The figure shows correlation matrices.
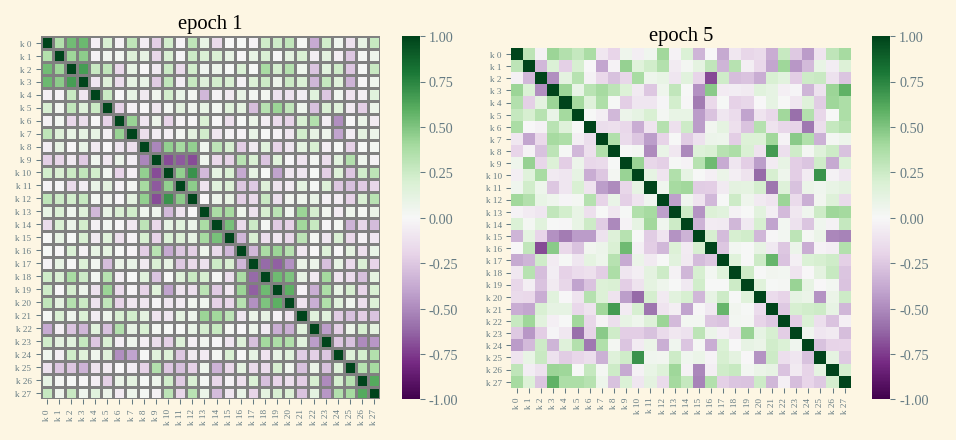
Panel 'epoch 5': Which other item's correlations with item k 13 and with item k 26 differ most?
k 12
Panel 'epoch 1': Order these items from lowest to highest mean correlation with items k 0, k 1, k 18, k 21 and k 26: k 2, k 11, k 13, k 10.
k 11, k 10, k 13, k 2
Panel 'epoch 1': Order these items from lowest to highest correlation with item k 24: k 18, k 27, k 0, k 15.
k 18, k 0, k 15, k 27
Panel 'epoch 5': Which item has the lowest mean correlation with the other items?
k 15
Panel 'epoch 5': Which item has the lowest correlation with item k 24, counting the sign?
k 6
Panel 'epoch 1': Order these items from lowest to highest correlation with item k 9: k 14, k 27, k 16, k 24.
k 14, k 27, k 24, k 16
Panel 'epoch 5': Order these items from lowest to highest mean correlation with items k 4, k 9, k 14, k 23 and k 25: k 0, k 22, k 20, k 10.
k 20, k 22, k 0, k 10
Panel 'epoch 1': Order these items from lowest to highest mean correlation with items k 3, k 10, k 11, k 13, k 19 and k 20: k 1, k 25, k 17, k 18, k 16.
k 17, k 25, k 16, k 1, k 18
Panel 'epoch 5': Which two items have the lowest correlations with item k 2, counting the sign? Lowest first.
k 16, k 3
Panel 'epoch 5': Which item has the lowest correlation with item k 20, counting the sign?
k 10
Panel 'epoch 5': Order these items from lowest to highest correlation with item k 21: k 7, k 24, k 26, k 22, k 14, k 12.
k 14, k 22, k 12, k 26, k 24, k 7
